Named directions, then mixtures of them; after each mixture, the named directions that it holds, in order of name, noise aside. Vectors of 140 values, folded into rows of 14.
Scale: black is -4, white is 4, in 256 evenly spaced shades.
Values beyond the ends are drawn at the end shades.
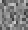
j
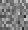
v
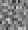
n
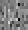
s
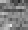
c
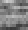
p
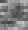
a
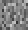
j, v.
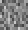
j, n, s.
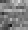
c.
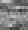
c, p.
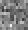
a, c, j.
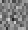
j, n.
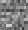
c, p, v.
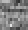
c, p, s.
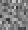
n.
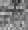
a, c, n.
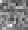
c, j.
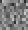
j.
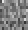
j, s, v.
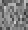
j, s.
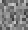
j.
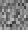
j, s, v.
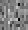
s.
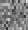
a, n, v.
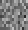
v.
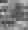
a.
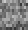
p, v.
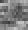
a.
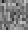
a, j, n.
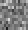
a, n, p.
